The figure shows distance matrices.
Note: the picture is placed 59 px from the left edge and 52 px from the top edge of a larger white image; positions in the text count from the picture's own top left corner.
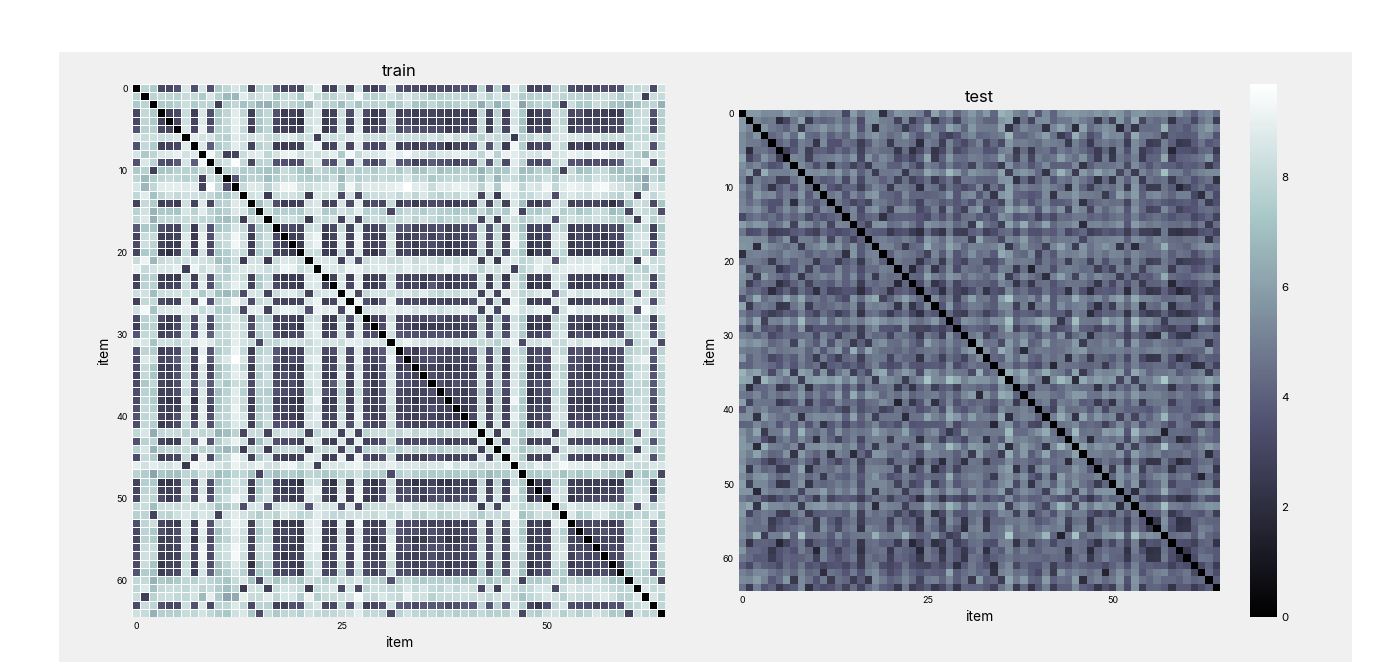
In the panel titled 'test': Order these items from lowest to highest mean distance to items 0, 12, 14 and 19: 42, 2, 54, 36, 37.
42, 37, 54, 2, 36
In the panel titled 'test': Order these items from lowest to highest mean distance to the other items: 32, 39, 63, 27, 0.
27, 39, 63, 32, 0
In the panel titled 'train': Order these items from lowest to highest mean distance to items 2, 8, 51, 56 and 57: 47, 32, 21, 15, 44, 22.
32, 44, 21, 47, 15, 22
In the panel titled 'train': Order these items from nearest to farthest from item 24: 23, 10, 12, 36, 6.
23, 36, 10, 6, 12
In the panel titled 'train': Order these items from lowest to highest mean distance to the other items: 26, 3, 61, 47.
3, 26, 47, 61
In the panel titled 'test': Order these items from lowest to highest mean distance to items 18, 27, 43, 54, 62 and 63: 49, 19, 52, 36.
52, 49, 19, 36
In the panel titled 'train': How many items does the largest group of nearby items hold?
40
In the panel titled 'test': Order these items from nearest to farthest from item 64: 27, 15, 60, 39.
39, 27, 60, 15
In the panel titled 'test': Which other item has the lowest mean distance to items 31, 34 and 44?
24
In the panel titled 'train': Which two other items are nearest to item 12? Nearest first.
8, 11
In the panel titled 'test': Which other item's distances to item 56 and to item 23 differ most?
21
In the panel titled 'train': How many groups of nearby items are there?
7
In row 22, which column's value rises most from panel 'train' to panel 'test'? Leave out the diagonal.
46
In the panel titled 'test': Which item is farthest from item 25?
36
